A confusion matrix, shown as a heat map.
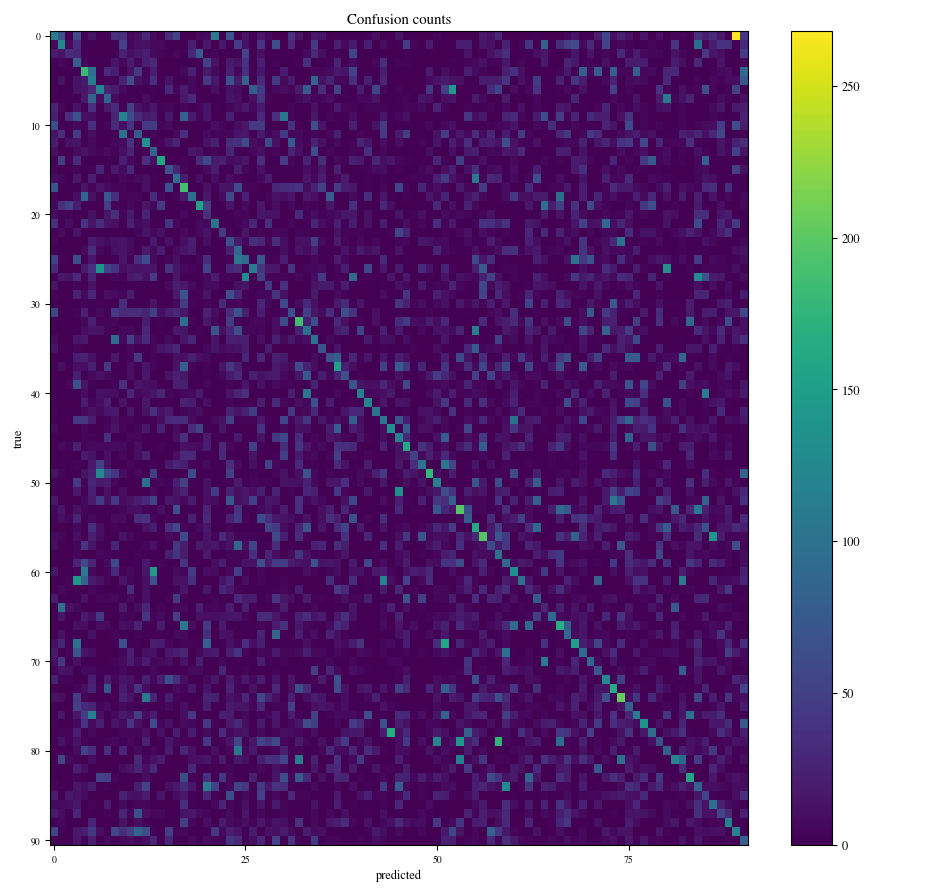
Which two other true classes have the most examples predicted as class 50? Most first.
79, 53
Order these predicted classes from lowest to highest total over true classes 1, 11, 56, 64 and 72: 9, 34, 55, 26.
26, 34, 55, 9
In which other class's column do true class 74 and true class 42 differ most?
12
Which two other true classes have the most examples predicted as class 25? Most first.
27, 5
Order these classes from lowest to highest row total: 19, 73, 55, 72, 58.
58, 72, 19, 73, 55
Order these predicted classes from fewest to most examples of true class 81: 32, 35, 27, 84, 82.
35, 27, 84, 82, 32
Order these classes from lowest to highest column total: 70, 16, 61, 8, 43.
61, 70, 8, 16, 43
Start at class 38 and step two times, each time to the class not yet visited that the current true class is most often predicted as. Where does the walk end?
55
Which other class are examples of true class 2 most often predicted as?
19
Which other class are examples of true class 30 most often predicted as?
73
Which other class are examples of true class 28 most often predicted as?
56
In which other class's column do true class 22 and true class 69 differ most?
59
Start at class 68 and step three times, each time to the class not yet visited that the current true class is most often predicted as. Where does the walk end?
75
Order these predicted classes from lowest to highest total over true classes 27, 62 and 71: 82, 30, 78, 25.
30, 78, 82, 25
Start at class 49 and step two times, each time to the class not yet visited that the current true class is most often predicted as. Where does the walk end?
52
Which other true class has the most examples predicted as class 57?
89
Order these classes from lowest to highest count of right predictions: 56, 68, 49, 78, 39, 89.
39, 78, 89, 68, 49, 56
